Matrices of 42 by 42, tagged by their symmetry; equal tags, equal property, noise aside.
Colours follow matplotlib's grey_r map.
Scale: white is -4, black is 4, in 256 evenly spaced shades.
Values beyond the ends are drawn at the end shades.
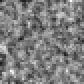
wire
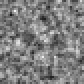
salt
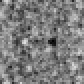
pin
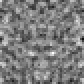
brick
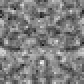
brick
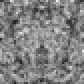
brick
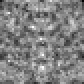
brick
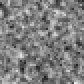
wire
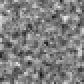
wire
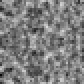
pin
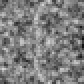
pin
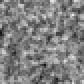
wire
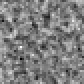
wire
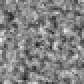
wire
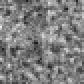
salt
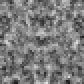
brick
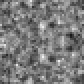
pin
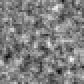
salt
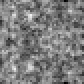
pin
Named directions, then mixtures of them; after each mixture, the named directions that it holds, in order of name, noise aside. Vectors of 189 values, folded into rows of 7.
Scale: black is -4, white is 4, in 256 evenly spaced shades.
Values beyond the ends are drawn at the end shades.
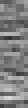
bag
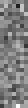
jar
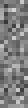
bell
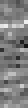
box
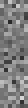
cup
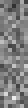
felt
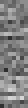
bag, cup.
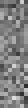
bell, felt.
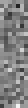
bell, jar.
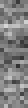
box, cup.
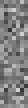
bell.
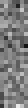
box, felt, jar.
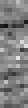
box.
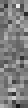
cup, jar.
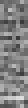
bag, bell.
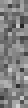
bell, cup, jar.
